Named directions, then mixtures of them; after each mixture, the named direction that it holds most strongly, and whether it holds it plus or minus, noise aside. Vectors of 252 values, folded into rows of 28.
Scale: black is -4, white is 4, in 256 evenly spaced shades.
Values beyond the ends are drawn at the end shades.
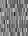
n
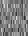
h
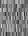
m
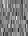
h, plus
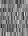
m, minus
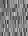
n, minus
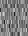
n, plus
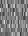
n, minus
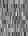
h, minus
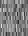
m, plus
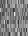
n, minus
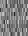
n, plus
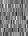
h, plus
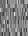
n, minus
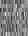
m, minus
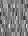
h, plus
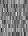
h, minus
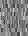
n, plus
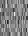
n, minus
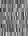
m, minus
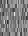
n, minus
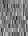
h, minus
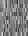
n, plus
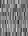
m, plus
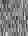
h, minus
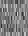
m, minus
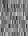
h, minus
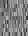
n, minus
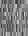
m, minus
